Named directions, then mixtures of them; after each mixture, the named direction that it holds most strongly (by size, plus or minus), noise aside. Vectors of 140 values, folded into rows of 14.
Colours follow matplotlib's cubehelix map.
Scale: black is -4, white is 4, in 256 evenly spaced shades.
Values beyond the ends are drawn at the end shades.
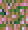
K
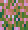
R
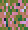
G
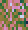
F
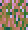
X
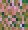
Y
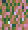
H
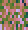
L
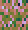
Y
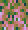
R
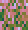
R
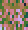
L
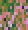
H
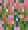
R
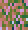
L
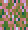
R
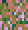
H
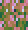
X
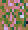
F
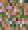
Y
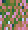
H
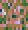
K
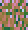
X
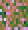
G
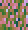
X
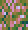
K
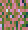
L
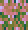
R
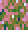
R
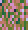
F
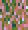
H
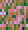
K
